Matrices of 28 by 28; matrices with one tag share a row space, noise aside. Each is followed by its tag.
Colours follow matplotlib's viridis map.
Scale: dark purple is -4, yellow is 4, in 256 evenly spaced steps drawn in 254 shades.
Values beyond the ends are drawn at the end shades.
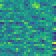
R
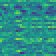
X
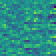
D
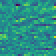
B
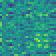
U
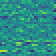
B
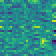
R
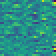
R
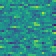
R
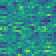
B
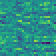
B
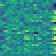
D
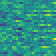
B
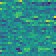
B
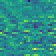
D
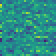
U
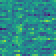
B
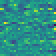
D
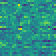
B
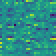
U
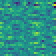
R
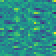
R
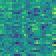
R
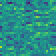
U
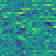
X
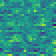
R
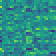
U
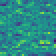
B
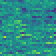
X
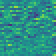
R
